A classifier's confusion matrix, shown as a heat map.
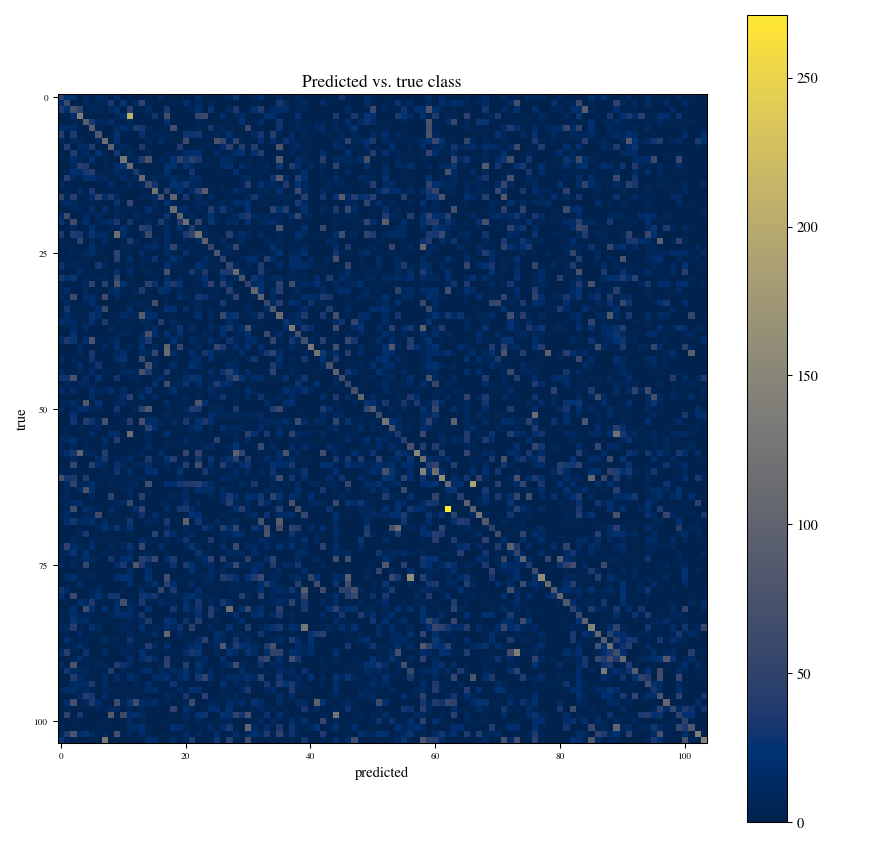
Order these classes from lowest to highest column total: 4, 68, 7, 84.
84, 7, 4, 68
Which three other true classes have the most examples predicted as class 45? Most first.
16, 22, 79
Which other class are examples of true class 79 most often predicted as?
39
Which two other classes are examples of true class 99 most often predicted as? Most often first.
44, 8
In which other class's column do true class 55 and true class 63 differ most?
4
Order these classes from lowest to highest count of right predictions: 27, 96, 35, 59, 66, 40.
59, 27, 96, 66, 35, 40
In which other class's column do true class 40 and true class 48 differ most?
17
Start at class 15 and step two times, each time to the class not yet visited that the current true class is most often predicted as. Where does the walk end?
96
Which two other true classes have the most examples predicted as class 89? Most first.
54, 101
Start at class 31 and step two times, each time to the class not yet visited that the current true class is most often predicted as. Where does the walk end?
66
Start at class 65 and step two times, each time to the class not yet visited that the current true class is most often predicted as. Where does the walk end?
58
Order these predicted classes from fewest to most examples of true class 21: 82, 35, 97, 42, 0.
0, 82, 97, 42, 35
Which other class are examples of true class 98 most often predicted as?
82
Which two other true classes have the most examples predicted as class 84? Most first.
2, 52
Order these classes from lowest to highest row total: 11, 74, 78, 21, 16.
21, 78, 11, 74, 16
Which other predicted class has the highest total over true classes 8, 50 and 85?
35
